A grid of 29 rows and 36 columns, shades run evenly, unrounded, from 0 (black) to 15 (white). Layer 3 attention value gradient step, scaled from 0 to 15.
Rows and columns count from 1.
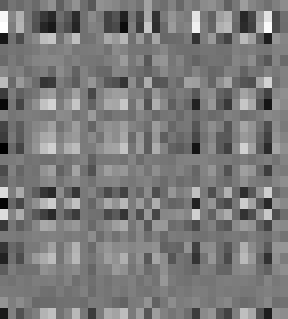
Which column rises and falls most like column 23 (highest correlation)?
2
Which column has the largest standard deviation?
1
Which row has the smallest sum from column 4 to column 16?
3
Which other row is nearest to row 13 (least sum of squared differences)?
21
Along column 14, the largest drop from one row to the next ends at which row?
20
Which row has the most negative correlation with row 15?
22
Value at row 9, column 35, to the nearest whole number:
8
